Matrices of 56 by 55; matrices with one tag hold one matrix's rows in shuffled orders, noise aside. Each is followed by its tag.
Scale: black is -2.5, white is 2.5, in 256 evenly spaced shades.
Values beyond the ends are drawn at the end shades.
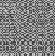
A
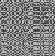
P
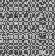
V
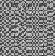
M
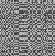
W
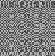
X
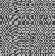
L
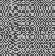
L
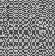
V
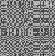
P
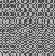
A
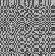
X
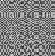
X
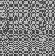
V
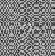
X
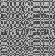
P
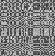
P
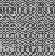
A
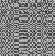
W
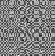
X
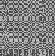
V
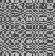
M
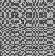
M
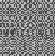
A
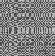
L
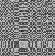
W
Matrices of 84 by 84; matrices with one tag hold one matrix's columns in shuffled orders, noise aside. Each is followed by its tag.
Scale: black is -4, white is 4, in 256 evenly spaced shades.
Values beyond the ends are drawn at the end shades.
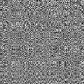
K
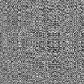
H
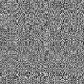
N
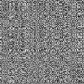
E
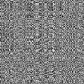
E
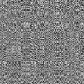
K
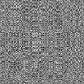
H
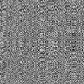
H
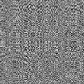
H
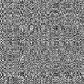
N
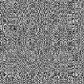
N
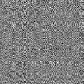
K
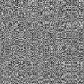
K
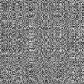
E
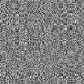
N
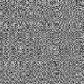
K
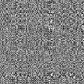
N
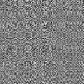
K
